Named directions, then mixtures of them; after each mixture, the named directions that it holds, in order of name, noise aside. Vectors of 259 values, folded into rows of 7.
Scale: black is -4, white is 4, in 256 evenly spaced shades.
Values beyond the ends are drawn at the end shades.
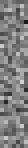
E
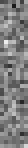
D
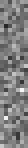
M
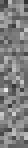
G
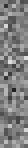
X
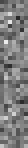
D, G, M.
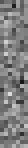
D, E.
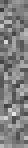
D, G, M.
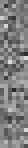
X.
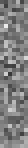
D, X.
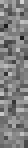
D, E, X.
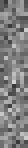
G, M.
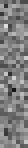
E, X.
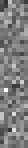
G.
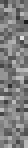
D, E.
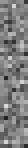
D, M, X.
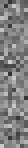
M, X.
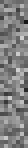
E.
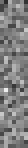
G.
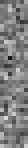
D, E, M.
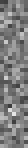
D, G, M.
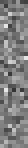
D, G, X.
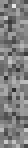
D, X.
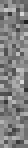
E.
